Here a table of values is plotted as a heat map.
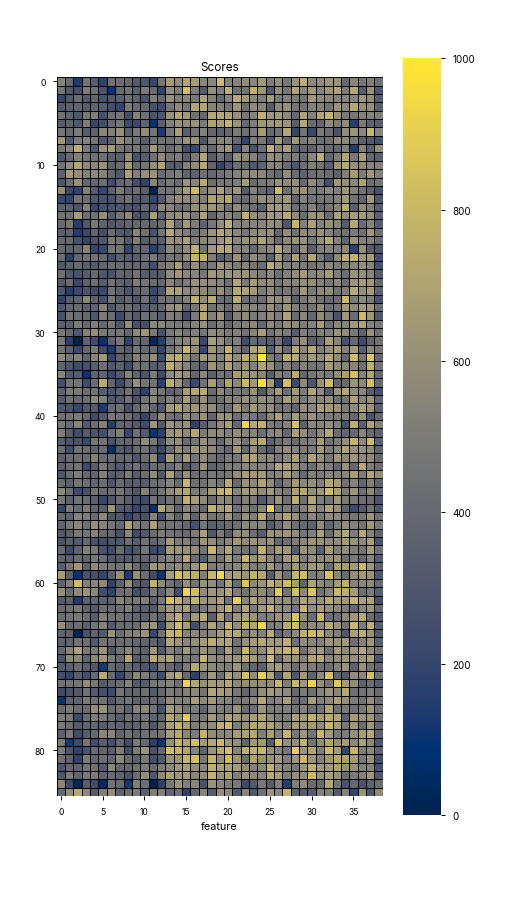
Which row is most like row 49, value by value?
77
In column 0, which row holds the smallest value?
74
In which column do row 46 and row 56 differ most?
18
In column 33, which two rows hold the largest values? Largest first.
72, 61
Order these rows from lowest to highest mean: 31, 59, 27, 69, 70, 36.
31, 70, 27, 36, 59, 69
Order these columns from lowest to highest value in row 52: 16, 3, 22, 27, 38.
16, 38, 3, 22, 27
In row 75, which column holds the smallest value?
12
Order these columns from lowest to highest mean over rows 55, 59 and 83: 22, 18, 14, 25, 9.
9, 25, 22, 14, 18
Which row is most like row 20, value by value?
5
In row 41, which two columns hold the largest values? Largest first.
22, 28
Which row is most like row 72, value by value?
61
